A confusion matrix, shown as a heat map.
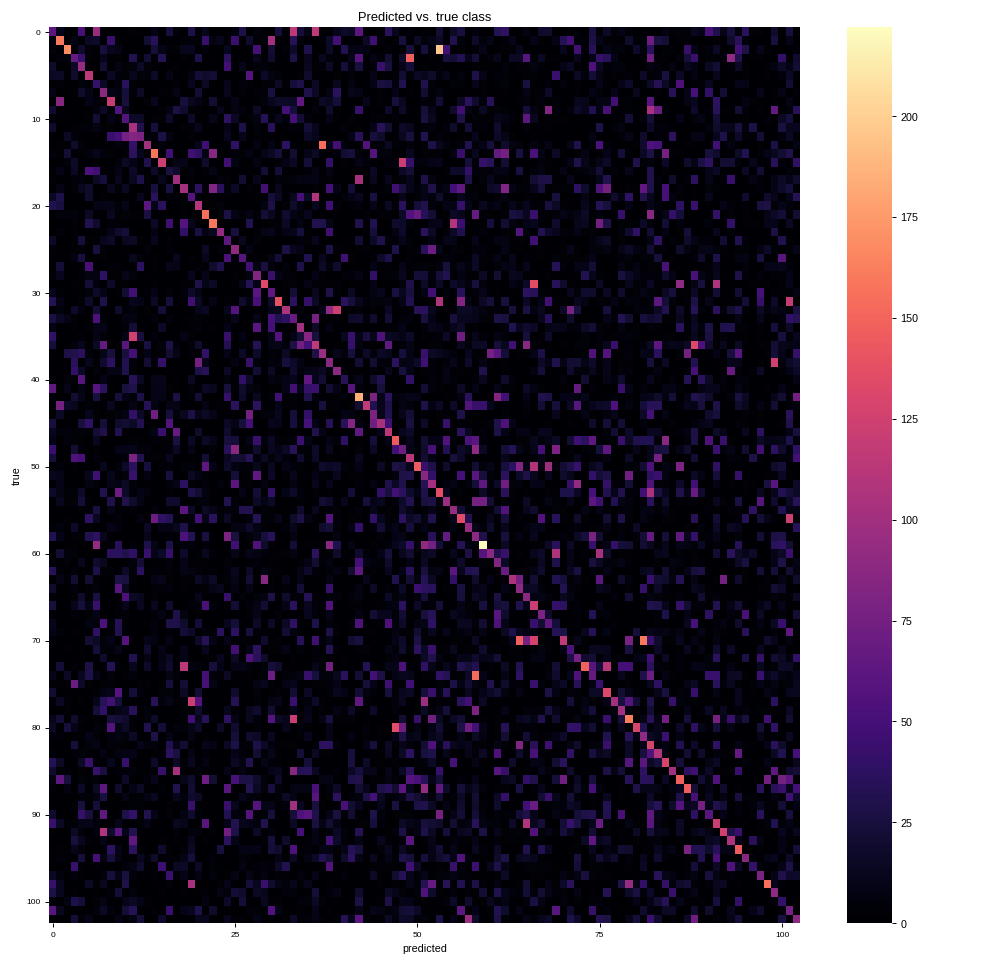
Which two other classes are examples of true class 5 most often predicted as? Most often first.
27, 69
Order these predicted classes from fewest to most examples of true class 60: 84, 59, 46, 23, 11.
23, 84, 46, 11, 59
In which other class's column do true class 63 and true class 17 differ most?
42
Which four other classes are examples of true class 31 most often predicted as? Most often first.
101, 53, 56, 83
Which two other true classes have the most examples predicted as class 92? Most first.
63, 47
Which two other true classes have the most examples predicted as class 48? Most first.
15, 80
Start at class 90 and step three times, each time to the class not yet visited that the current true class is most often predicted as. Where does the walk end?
64
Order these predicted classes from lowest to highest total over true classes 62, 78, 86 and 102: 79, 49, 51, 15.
15, 79, 51, 49
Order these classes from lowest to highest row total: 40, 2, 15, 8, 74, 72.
40, 72, 8, 15, 2, 74
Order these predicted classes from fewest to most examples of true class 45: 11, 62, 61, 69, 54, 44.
69, 11, 61, 54, 62, 44
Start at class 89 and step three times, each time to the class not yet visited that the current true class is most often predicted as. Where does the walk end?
88
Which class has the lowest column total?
96
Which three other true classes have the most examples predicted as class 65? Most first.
91, 36, 70
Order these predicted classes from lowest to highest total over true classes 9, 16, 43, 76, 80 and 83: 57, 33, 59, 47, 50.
50, 33, 59, 47, 57
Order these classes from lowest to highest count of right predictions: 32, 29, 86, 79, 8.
32, 8, 29, 86, 79
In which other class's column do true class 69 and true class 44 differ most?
14
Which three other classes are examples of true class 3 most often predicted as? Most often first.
49, 93, 82
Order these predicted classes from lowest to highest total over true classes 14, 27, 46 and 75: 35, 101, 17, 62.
35, 101, 17, 62
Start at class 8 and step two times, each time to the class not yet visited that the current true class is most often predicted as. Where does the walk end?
30
